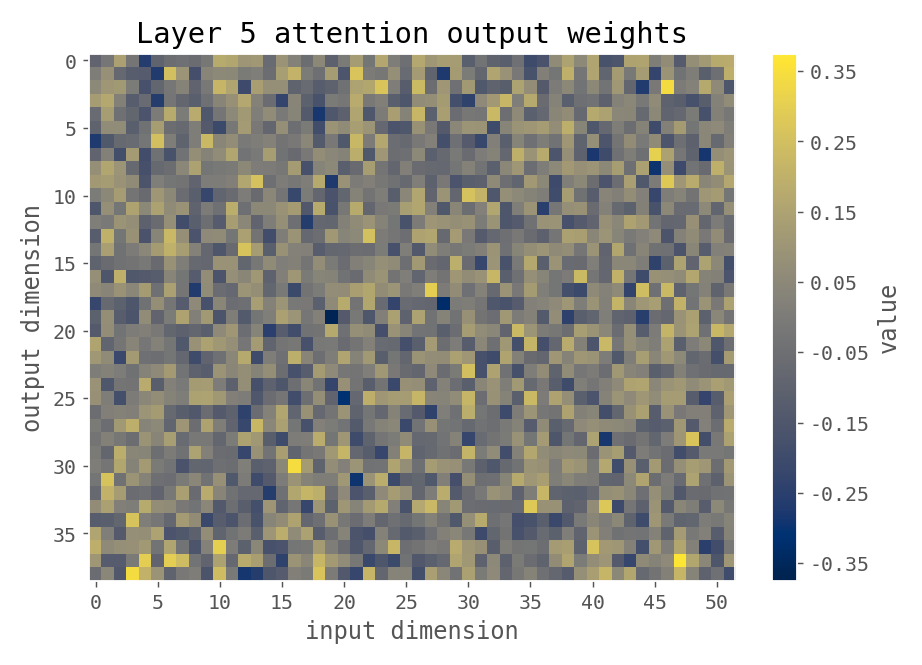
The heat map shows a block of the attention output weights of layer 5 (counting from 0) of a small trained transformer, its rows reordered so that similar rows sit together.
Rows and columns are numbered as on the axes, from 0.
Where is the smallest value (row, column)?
19, 19
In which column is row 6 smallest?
0
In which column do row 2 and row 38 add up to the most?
10
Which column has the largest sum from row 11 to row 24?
6
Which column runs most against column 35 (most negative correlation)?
40
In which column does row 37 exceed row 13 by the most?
4
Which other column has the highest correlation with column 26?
21
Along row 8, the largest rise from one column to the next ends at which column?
46
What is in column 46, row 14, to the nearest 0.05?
-0.05
